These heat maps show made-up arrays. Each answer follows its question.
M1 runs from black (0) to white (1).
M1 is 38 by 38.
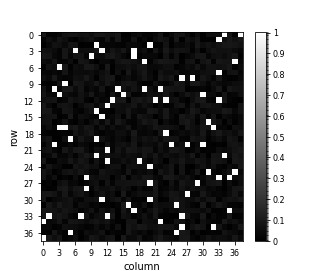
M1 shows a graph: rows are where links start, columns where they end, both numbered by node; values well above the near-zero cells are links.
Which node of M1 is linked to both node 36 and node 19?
node 5
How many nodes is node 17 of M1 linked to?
3
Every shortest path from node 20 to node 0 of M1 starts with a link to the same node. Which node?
node 2
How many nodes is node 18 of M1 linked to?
1
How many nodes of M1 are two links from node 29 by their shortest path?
1
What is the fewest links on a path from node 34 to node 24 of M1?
5
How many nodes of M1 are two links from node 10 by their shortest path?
3
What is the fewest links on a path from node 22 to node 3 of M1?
6
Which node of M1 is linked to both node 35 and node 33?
node 26
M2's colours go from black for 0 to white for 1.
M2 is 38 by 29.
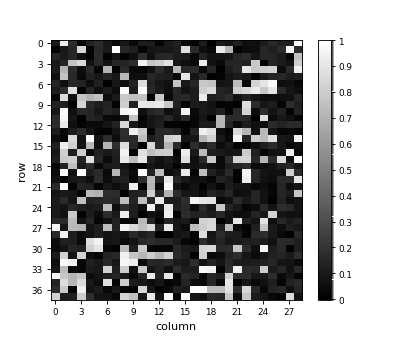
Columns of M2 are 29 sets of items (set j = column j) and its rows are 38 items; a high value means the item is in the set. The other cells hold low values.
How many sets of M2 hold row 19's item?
9
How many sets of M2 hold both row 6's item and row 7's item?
7
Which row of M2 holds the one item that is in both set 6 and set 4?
15
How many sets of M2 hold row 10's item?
5
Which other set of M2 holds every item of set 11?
13
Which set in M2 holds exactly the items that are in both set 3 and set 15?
27
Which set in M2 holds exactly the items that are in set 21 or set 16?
18
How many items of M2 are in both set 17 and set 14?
2
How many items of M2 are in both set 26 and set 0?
0
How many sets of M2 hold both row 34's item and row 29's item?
0
